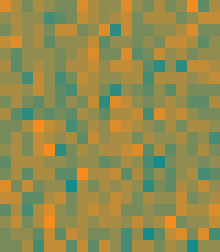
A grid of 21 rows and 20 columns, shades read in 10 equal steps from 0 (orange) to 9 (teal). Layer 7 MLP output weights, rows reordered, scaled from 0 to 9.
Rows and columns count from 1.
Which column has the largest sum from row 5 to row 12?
14
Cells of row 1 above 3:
11
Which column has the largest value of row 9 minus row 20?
19
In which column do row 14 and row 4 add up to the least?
2
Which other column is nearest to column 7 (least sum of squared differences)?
16
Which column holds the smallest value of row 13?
5
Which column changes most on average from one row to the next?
15
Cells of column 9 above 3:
8
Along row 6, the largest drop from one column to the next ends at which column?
18
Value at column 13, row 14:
4
